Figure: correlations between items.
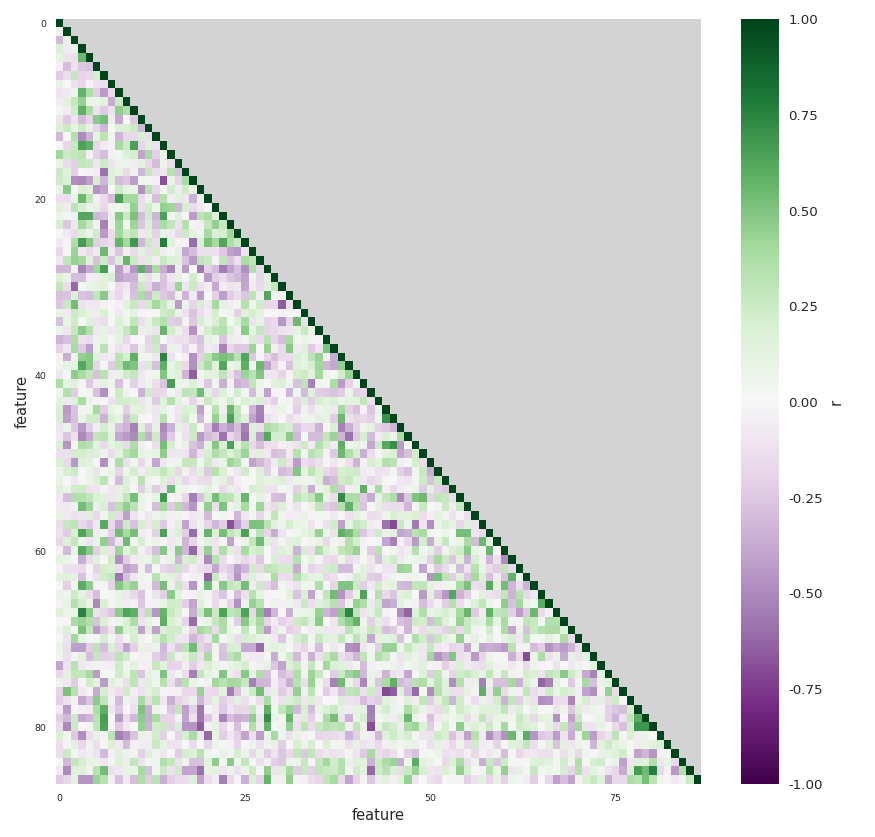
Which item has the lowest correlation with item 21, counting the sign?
46
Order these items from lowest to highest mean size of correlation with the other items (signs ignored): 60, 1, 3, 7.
7, 1, 60, 3
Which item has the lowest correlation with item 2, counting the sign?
30
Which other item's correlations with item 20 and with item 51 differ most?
63
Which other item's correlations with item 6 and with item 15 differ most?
28
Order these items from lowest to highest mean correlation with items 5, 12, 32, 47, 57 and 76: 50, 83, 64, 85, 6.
50, 64, 85, 83, 6
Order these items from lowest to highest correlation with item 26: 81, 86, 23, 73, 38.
23, 38, 81, 73, 86
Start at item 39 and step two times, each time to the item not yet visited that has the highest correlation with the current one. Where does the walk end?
3
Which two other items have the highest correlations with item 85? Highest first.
80, 78
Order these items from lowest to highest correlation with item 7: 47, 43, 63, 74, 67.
67, 43, 74, 47, 63
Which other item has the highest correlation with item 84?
48
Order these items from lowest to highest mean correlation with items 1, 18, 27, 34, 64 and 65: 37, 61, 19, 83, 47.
47, 61, 37, 83, 19
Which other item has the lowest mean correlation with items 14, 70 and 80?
18
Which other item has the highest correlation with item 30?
16
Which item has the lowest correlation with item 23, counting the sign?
57
